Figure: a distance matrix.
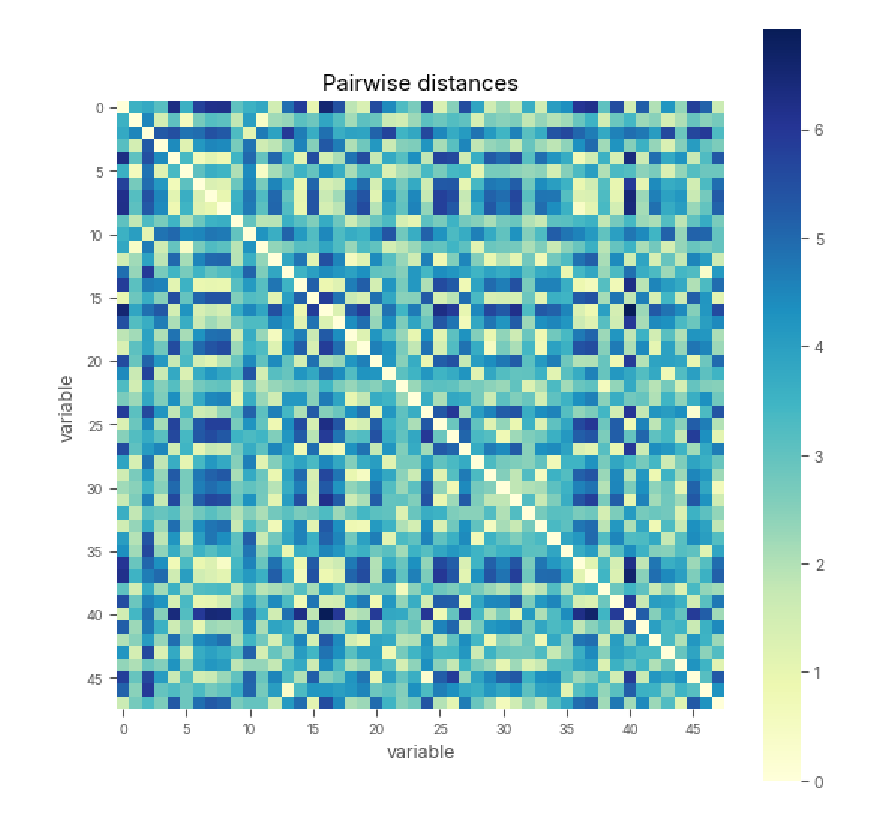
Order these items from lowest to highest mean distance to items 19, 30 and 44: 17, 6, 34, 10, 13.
10, 34, 13, 17, 6
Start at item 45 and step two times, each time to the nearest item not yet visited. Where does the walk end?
20
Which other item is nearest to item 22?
38
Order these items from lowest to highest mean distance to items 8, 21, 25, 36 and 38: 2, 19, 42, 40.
42, 19, 40, 2
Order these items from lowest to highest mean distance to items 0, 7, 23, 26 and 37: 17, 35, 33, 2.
33, 17, 35, 2
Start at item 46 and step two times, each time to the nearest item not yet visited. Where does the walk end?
35
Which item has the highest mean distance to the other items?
2
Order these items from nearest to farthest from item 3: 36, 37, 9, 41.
9, 41, 36, 37
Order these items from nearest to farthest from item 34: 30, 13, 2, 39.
30, 13, 39, 2
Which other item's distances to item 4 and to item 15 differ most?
0
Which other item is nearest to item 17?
27
